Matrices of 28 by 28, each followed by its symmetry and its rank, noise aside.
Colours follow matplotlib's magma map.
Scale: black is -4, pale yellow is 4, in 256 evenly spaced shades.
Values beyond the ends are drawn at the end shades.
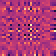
no symmetry, rank two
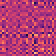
no symmetry, rank two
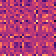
antisymmetric, rank two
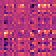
antisymmetric, rank two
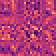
antisymmetric, rank four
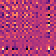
no symmetry, rank two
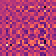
antisymmetric, rank two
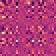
antisymmetric, rank two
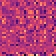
no symmetry, rank three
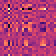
no symmetry, rank two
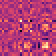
symmetric, rank two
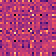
symmetric, rank two
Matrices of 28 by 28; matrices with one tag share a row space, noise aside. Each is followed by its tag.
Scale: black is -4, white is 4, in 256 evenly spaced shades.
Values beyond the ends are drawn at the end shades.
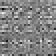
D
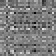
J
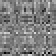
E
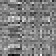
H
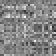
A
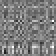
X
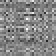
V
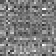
J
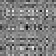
V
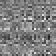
E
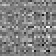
E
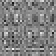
X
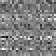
D
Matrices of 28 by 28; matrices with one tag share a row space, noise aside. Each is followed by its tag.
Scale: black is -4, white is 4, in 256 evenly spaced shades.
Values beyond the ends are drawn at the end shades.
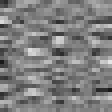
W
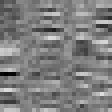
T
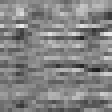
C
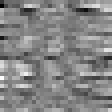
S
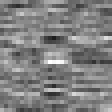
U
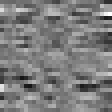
S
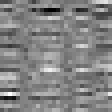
T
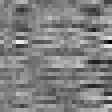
C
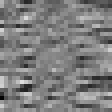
S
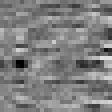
C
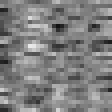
W
